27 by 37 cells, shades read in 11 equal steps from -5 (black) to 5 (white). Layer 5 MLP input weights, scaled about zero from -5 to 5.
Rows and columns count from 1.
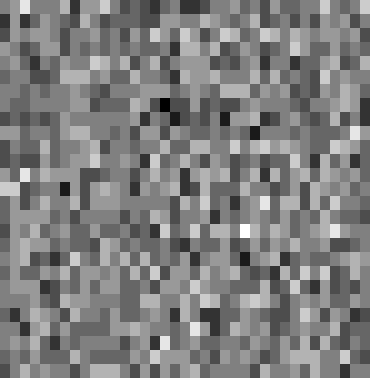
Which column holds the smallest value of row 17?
16
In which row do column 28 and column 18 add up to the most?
13
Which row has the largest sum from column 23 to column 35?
17
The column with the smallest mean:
18
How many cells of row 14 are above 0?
15
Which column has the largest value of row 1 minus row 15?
3
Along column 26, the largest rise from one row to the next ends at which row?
11
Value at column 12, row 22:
0
